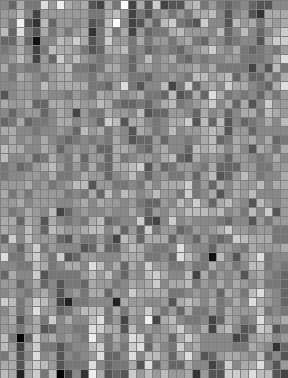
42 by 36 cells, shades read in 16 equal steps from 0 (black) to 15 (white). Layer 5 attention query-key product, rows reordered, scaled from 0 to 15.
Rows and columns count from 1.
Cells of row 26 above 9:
11
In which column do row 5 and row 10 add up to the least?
5
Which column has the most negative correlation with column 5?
3
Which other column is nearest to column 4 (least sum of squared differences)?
2
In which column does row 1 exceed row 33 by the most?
8
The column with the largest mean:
24
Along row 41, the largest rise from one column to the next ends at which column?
19
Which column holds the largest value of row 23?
25
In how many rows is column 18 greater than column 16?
21
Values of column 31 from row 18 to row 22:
9 9 11 9 9
